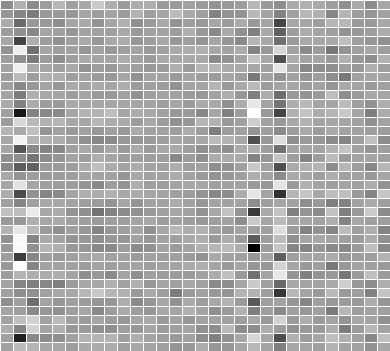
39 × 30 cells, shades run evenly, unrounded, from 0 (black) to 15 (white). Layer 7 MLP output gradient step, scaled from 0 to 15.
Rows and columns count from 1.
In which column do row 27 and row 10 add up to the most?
2
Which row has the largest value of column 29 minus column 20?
28
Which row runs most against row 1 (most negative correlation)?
24
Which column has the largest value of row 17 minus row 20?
27
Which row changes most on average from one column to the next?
13
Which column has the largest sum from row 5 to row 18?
20
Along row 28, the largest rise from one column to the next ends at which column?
21
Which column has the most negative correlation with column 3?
25
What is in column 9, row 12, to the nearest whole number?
10
